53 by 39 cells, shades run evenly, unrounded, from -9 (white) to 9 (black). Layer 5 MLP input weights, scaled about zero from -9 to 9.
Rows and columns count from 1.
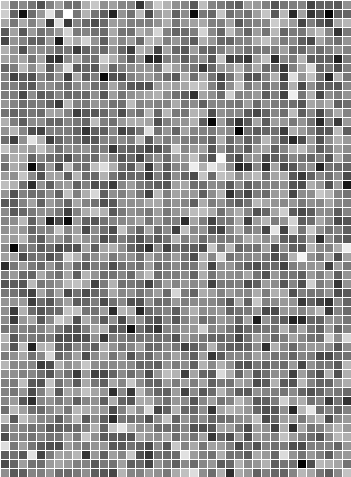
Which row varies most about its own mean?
2
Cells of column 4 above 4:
6
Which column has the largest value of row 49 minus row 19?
24
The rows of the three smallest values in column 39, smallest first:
28, 38, 53
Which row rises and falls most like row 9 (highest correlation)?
26
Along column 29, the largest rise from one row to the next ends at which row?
36
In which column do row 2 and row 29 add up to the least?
8
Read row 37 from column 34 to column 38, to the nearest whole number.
-3 1 2 -2 2
